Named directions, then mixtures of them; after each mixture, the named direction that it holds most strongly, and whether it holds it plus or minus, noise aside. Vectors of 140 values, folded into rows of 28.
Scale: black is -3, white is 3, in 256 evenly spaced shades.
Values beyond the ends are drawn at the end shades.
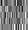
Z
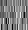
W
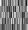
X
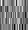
Z, minus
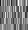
X, minus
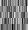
X, plus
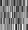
X, minus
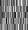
X, minus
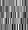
Z, minus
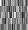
X, plus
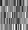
Z, plus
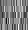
W, plus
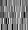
W, plus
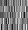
W, plus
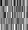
Z, plus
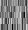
W, plus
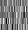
W, plus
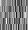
W, minus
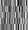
Z, plus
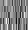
W, minus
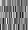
W, minus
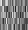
W, minus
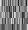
X, plus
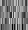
X, plus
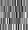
Z, plus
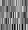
Z, minus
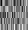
Z, plus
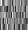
W, minus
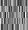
Z, plus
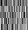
W, plus
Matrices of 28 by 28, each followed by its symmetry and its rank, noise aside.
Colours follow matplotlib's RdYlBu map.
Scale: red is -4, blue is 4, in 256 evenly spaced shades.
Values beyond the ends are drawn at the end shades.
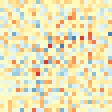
antisymmetric, rank six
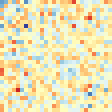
symmetric, rank seven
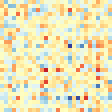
antisymmetric, rank six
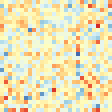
no symmetry, rank seven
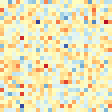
antisymmetric, rank six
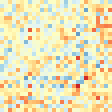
symmetric, rank six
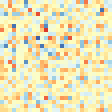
no symmetry, rank five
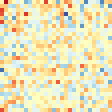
no symmetry, rank six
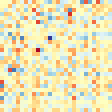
antisymmetric, rank six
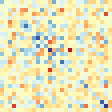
symmetric, rank six
